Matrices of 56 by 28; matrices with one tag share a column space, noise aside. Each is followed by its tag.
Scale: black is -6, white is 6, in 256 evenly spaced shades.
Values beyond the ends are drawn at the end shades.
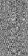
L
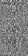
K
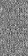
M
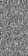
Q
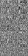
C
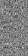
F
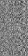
L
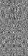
C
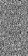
Q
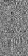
K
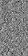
L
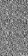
Q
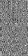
L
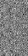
M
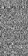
F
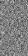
Q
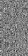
M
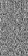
L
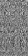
K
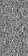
M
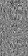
C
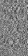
C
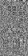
K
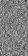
Q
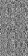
M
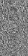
C
